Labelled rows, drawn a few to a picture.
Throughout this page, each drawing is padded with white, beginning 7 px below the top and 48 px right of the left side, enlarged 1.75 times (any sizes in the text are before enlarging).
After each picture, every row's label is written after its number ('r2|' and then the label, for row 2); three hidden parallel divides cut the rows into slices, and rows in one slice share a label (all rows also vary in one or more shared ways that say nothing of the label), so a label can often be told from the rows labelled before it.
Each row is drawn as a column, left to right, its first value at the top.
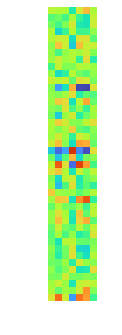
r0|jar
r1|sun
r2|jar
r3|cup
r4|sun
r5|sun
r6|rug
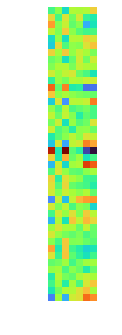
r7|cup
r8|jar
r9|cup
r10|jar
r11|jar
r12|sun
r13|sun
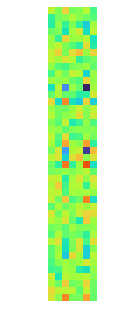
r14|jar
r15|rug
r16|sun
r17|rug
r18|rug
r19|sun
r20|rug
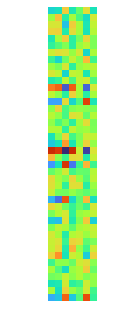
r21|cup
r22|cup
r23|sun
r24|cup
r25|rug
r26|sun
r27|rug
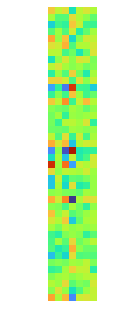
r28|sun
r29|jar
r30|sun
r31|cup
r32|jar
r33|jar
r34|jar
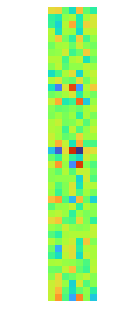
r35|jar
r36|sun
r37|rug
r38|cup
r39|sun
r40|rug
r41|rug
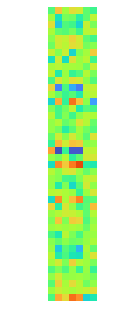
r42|rug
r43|sun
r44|jar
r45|sun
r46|sun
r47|rug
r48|rug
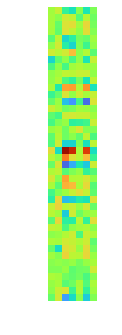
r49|rug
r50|jar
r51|cup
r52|cup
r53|rug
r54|cup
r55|jar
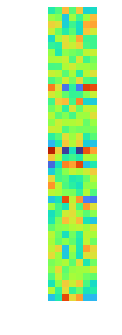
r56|cup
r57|rug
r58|sun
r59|jar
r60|sun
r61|cup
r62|cup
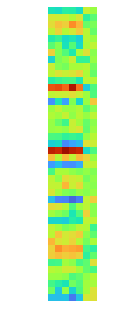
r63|cup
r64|cup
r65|cup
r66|cup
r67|cup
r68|jar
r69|jar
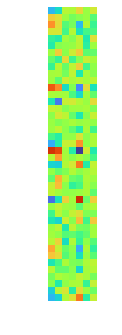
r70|cup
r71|cup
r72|jar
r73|jar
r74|sun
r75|rug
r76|jar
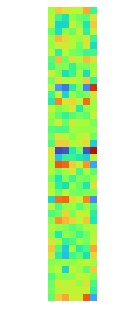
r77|rug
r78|sun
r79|sun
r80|jar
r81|jar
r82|sun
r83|cup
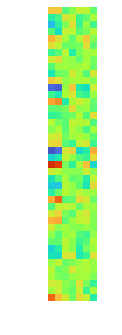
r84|sun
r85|sun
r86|rug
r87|rug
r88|jar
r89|jar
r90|rug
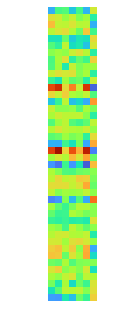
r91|cup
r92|cup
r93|rug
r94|cup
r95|rug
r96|cup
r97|sun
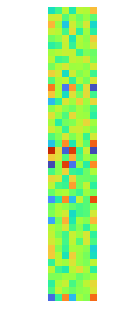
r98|cup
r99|rug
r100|sun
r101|cup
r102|jar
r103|rug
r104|sun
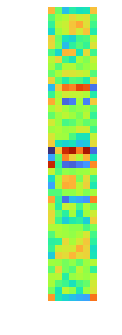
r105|sun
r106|rug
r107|cup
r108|cup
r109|cup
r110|cup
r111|sun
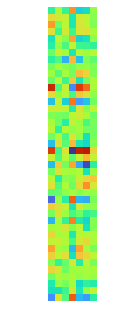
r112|cup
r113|jar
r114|rug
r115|sun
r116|cup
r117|cup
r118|rug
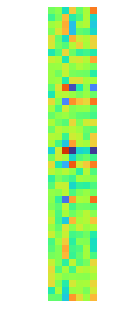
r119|jar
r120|rug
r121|cup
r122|sun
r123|jar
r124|jar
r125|sun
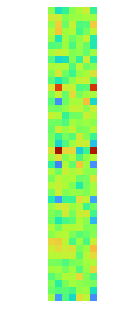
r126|rug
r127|cup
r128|rug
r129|rug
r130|jar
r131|jar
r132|cup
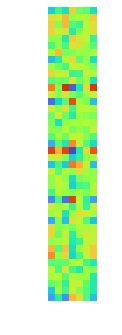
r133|cup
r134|rug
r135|cup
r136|sun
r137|jar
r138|rug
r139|cup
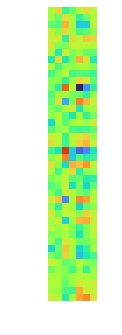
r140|jar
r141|jar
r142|cup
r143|jar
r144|sun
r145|sun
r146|jar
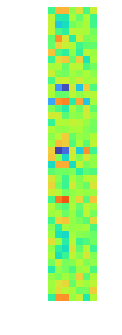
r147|rug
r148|sun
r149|sun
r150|rug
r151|jar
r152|rug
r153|jar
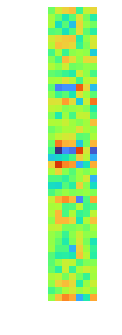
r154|jar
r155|sun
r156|sun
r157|sun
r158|cup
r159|rug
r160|sun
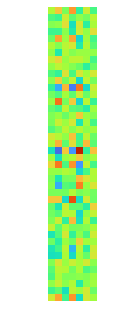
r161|jar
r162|sun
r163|rug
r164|sun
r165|cup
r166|jar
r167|rug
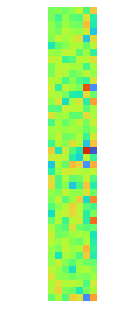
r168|rug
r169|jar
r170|rug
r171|jar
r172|jar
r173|cup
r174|sun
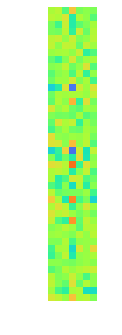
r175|jar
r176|jar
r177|rug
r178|sun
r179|rug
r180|jar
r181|rug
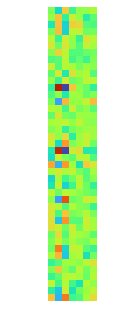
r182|jar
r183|cup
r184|sun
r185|rug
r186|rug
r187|jar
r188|jar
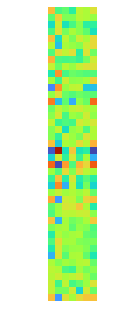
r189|sun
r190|cup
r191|jar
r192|rug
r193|jar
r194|jar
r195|sun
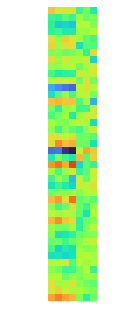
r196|sun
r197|sun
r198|sun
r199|sun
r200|rug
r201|rug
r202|rug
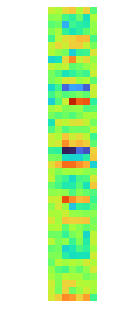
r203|jar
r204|jar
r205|sun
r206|sun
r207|sun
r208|sun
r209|rug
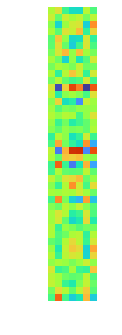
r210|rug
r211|sun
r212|rug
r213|cup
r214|cup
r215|sun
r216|cup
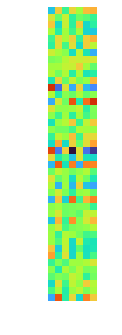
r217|cup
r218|sun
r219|rug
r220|sun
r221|rug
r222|sun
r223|sun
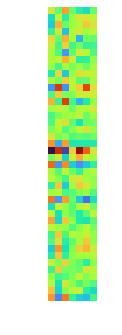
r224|sun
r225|cup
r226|sun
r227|rug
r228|cup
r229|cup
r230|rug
